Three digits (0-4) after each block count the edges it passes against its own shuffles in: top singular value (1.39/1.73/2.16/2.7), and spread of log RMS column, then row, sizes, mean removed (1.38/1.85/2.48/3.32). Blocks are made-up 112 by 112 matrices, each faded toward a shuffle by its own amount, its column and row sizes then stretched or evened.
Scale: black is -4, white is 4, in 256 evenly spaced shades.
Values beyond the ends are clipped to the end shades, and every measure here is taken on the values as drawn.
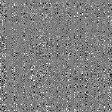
1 4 3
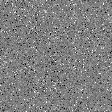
1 0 1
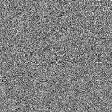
2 0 2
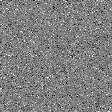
1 0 2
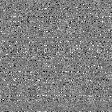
2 0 4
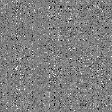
2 3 2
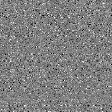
2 0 3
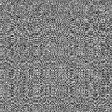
4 2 3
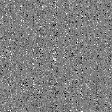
0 3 0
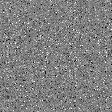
1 0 1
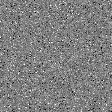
1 1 0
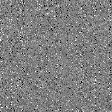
1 3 0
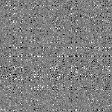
3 3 3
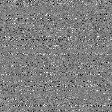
0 0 4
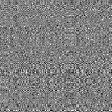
4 1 3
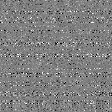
2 0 4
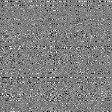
2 2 4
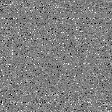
0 0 3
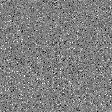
1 1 1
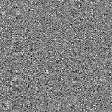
3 1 0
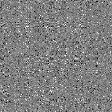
3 2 1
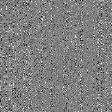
1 4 0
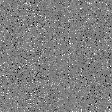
0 2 0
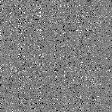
0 3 3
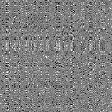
4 3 1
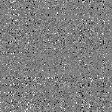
1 3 3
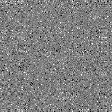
3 1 2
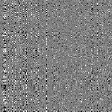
4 4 2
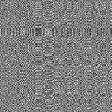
4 2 1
